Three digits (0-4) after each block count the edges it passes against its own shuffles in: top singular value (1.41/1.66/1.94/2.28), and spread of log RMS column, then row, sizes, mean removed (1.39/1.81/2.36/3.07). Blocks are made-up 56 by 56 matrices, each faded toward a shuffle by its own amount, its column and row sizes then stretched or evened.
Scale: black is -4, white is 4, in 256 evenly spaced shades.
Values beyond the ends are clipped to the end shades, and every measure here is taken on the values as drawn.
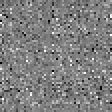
2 1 1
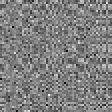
4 1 1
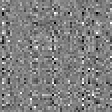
4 3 2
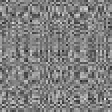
4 1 3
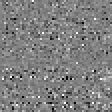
0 1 3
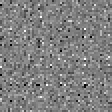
0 2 1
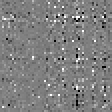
2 3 2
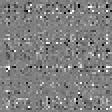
2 2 3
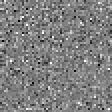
1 1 1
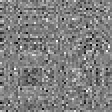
3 2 1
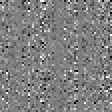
2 4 1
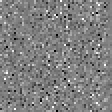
0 2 0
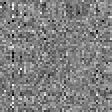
3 2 0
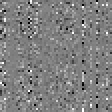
1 4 1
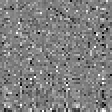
3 1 1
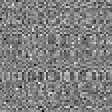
4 0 2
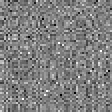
4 0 0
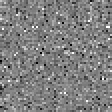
1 0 0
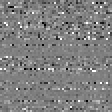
0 0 4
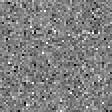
1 0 0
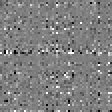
1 3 3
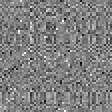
4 1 0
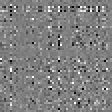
3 3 3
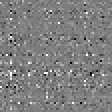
1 2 3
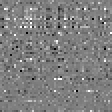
3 0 3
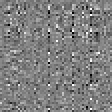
4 3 2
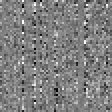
3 4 0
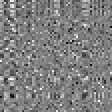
4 2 1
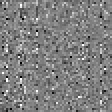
2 3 0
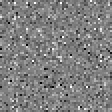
0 1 1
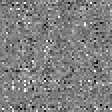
2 2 2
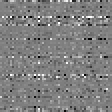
3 2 4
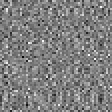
4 1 0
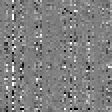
2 4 1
